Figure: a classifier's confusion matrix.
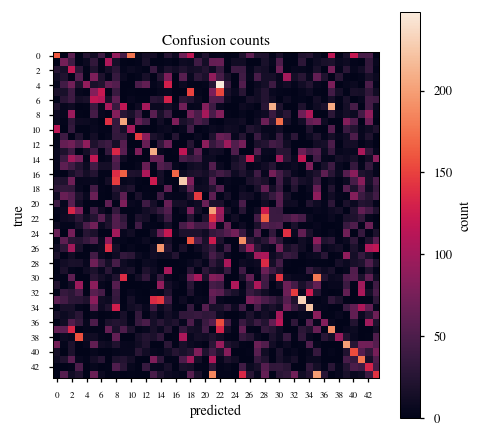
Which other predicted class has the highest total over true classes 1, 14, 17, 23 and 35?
30
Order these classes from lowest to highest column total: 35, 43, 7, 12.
12, 7, 43, 35
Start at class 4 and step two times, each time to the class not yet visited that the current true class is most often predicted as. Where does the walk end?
28
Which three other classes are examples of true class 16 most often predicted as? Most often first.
9, 8, 12
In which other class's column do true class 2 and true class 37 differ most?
22
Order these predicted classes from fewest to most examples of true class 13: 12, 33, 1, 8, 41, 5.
12, 1, 5, 33, 41, 8
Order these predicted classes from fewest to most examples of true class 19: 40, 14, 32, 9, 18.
32, 18, 14, 9, 40
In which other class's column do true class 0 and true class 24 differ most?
10
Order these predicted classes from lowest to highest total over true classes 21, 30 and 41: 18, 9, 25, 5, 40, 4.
4, 25, 5, 40, 9, 18
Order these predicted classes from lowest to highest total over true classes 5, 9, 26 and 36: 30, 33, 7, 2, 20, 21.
33, 20, 21, 2, 7, 30
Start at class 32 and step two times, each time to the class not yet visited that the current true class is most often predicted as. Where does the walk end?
8
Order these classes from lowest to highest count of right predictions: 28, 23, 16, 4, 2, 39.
23, 4, 2, 28, 16, 39
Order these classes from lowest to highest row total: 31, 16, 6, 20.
20, 6, 31, 16
